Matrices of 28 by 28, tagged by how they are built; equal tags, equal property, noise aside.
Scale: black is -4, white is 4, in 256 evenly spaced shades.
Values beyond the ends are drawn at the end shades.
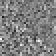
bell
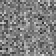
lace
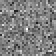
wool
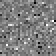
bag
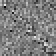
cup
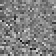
bell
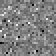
bag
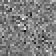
cup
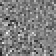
bell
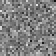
wool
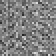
lace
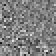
bell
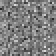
lace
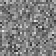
wool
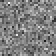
wool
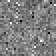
bag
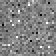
bag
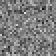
wool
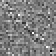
cup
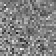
bell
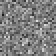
wool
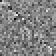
cup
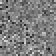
bell
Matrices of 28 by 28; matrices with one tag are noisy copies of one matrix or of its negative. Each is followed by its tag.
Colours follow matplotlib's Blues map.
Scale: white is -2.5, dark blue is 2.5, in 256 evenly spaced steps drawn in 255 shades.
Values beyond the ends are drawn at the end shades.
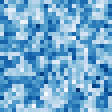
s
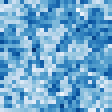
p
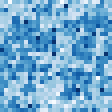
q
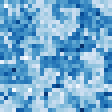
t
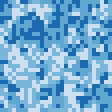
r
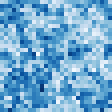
p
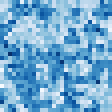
r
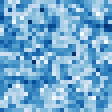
s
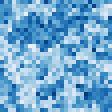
r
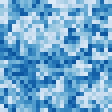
r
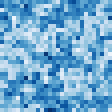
q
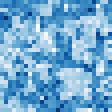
q
